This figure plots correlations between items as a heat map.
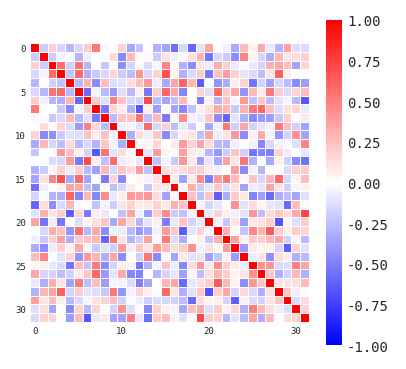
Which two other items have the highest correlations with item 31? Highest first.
19, 11
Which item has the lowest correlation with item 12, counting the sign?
7
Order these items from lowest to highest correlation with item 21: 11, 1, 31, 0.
11, 1, 0, 31
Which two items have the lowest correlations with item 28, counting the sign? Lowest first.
20, 10
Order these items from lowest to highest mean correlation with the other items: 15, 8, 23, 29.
8, 29, 23, 15
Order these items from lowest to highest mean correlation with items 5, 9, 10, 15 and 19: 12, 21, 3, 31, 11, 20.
20, 11, 12, 31, 21, 3
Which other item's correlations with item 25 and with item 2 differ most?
30
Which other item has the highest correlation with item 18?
23
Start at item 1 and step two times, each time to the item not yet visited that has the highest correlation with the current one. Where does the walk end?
13
